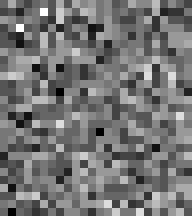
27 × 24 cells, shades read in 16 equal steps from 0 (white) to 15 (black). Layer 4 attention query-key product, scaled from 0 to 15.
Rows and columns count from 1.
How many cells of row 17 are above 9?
6
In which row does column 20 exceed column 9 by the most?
13
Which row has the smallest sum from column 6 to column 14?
2
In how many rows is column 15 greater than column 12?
13
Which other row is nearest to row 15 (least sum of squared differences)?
24
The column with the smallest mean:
22
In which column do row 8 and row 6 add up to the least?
20
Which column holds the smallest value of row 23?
16
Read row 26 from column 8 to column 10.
6 6 9
